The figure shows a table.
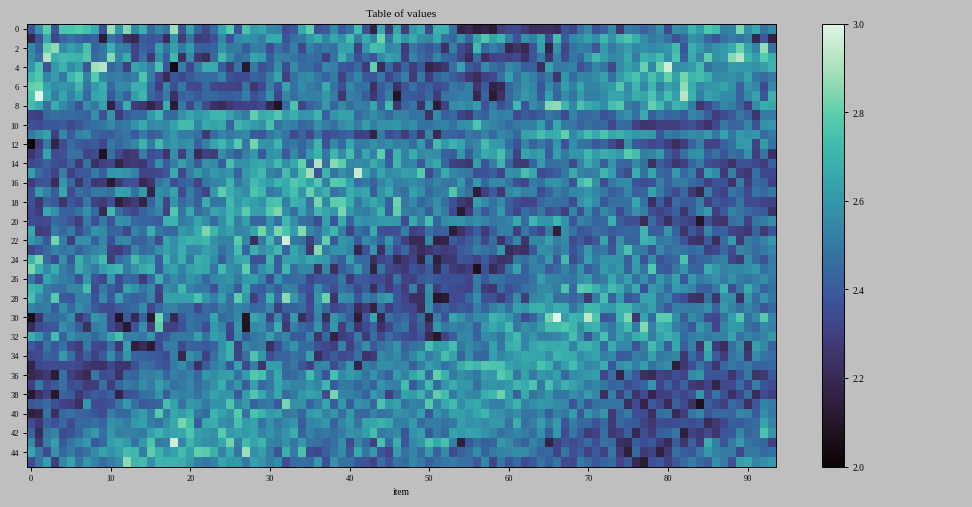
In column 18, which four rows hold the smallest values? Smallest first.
4, 8, 30, 7
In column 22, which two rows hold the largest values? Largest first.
21, 44
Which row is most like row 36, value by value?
38
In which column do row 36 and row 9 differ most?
77
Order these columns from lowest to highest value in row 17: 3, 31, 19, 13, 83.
83, 19, 3, 13, 31
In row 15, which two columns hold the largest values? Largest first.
41, 35
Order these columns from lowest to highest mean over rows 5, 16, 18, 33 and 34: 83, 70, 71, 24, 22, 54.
54, 22, 83, 24, 71, 70
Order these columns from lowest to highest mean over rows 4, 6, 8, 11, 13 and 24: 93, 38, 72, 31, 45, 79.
31, 45, 38, 93, 79, 72
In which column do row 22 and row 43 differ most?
52
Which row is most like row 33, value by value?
34
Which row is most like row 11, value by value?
29
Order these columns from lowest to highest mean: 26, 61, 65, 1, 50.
1, 50, 61, 65, 26
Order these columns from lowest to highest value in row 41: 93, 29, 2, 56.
2, 29, 93, 56
